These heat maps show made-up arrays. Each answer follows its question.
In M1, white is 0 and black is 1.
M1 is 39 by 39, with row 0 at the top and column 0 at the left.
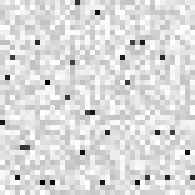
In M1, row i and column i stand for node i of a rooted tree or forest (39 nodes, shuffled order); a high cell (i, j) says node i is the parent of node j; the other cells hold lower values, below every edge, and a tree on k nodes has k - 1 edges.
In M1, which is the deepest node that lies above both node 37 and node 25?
30
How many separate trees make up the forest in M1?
8
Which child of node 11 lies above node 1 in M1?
24
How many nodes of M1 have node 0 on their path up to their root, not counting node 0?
2
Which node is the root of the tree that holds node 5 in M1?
35
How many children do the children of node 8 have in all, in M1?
3
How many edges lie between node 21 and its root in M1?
3
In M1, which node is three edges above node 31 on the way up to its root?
36
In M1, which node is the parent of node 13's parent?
2
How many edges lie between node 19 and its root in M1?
2
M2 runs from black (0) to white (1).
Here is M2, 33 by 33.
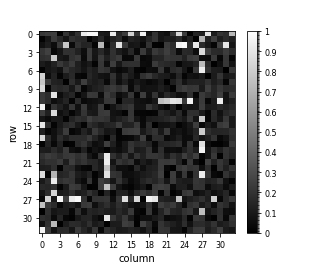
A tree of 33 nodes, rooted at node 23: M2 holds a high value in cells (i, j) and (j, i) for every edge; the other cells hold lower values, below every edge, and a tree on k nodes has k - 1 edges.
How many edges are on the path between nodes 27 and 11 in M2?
2
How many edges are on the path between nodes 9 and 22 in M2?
4
